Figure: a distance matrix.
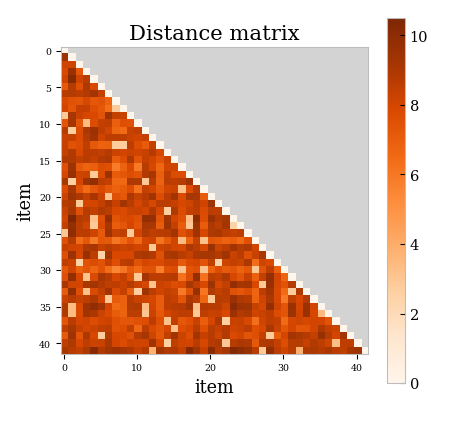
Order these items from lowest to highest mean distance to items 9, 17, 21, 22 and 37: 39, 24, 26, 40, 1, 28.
40, 26, 24, 39, 28, 1
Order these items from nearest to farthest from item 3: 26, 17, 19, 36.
19, 26, 17, 36
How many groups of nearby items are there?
12
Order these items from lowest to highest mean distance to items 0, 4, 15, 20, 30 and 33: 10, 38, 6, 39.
10, 38, 6, 39
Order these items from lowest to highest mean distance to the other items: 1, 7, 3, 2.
7, 2, 3, 1
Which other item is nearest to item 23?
24
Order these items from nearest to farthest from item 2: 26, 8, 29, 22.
29, 26, 22, 8
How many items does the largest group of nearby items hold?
5
